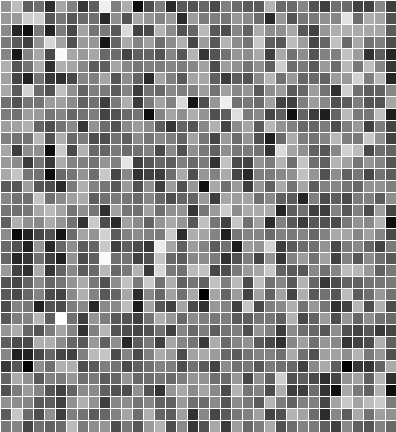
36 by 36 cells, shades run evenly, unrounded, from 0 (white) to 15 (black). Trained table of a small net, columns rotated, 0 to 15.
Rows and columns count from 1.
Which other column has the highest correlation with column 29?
36
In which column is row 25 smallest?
32
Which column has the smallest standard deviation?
29
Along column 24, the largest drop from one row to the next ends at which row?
23
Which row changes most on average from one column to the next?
26
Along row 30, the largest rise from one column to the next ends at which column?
11
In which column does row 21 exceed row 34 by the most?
35
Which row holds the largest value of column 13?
1
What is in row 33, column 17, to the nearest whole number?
5
